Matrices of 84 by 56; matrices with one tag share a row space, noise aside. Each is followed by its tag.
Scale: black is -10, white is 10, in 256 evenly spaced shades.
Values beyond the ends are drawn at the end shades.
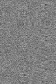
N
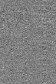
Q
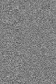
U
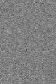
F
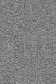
U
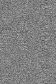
N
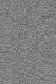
N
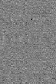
Q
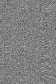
N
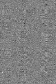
N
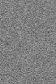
F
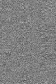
N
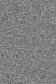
U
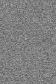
Q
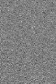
F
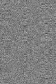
N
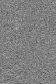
U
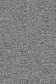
N
